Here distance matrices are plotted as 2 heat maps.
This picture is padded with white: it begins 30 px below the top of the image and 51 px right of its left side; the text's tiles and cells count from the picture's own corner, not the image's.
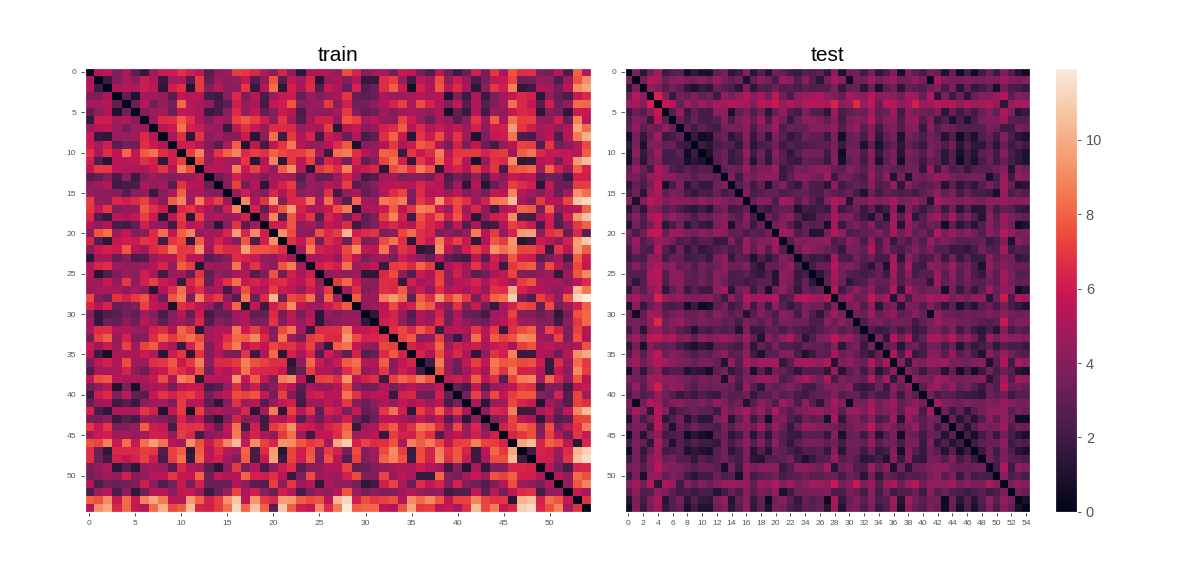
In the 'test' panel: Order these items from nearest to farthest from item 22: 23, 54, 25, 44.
44, 54, 23, 25
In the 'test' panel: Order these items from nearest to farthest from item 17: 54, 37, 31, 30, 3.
37, 54, 30, 31, 3
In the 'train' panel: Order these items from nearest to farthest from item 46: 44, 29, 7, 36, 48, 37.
29, 44, 36, 37, 7, 48
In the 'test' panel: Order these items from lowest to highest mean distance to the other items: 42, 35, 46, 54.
54, 46, 35, 42
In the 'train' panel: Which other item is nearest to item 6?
0
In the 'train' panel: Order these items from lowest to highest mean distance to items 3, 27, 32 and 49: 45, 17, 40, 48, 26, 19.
19, 45, 40, 17, 26, 48
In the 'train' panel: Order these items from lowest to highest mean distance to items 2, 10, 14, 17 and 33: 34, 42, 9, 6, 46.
9, 34, 42, 6, 46
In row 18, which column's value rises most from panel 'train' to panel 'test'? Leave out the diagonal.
42
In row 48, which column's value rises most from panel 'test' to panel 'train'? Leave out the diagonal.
54
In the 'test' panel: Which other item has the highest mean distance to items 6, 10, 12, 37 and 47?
4
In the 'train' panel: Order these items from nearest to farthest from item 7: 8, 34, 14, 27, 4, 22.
27, 4, 14, 8, 22, 34
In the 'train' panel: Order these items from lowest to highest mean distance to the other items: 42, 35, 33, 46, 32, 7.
35, 42, 7, 32, 33, 46
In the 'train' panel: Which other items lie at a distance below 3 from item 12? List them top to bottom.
24, 32, 38, 45
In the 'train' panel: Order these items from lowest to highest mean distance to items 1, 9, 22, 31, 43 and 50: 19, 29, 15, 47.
19, 15, 29, 47
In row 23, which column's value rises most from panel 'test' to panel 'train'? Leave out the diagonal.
53
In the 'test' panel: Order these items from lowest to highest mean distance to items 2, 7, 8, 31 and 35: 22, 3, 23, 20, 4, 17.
17, 23, 22, 20, 3, 4
